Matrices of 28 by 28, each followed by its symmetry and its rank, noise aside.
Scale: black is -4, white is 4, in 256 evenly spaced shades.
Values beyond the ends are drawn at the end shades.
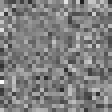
antisymmetric, rank six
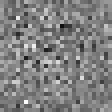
no symmetry, rank six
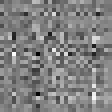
no symmetry, rank four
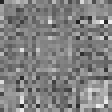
symmetric, rank four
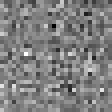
antisymmetric, rank six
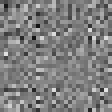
no symmetry, rank four
